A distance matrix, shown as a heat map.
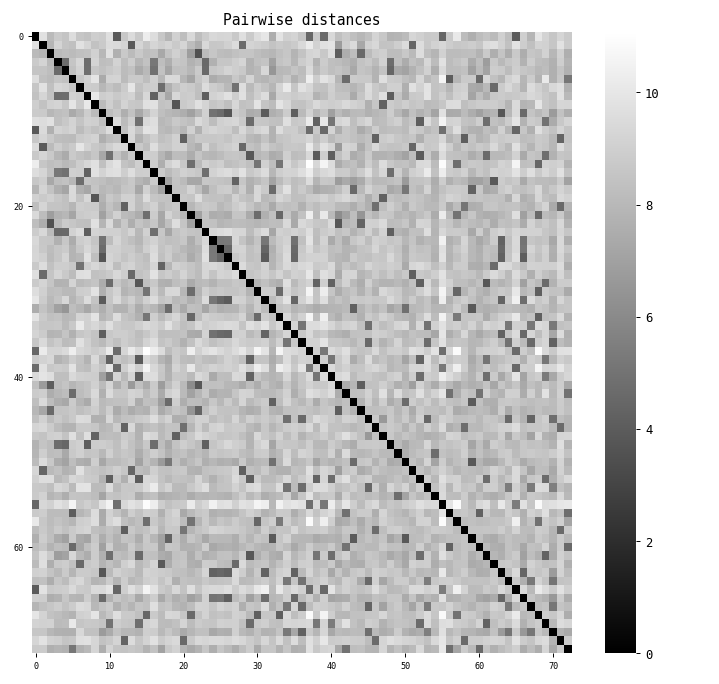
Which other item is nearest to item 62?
17
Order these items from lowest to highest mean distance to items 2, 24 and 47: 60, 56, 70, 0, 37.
70, 60, 56, 0, 37
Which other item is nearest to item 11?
0
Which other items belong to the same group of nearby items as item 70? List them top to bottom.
34, 36, 45, 53, 64, 67
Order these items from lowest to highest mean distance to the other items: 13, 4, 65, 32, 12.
32, 4, 12, 13, 65
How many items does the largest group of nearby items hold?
8
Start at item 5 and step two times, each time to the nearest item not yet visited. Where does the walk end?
60
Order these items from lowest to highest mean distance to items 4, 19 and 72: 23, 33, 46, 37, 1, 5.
23, 5, 46, 33, 1, 37
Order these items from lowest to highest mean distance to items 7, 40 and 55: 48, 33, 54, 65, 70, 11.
48, 11, 65, 70, 54, 33
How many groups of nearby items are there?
14
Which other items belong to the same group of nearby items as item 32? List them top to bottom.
18, 43, 50, 59
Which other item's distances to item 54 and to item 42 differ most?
49
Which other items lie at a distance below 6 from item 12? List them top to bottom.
20, 46, 58, 71
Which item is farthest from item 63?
55
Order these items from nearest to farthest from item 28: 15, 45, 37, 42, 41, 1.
1, 41, 45, 15, 42, 37
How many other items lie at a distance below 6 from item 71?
4
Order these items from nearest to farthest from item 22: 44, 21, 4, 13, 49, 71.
44, 21, 13, 49, 4, 71
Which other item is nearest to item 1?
13
